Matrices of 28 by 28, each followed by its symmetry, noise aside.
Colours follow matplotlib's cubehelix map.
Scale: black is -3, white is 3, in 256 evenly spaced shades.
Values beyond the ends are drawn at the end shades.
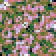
symmetric.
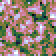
symmetric.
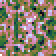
mirrored top to bottom.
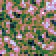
symmetric across the other diagonal.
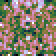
mirrored left to right.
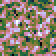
same after a half turn.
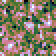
symmetric across the other diagonal.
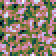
antisymmetric.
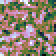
no symmetry.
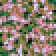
same after a half turn.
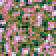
symmetric.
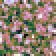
symmetric across the other diagonal.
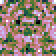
mirrored left to right.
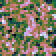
no symmetry.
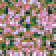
mirrored left to right.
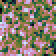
symmetric across the other diagonal.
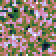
symmetric.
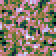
same after a half turn.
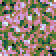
symmetric.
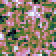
antisymmetric.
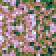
mirrored top to bottom.
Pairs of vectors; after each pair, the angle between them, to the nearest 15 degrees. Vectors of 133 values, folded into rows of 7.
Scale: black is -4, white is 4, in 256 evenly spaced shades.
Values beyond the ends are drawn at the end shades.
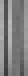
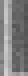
105 degrees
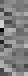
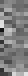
30 degrees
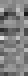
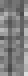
135 degrees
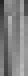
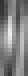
60 degrees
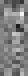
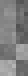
75 degrees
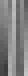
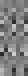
90 degrees
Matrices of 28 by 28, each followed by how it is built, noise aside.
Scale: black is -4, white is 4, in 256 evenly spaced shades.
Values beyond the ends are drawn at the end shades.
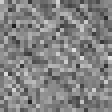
Toeplitz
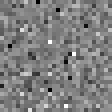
sparse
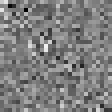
block diagonal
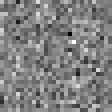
uneven columns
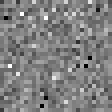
sparse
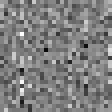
uneven columns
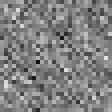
Toeplitz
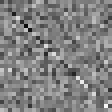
diagonal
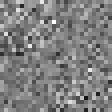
block diagonal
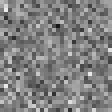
Toeplitz
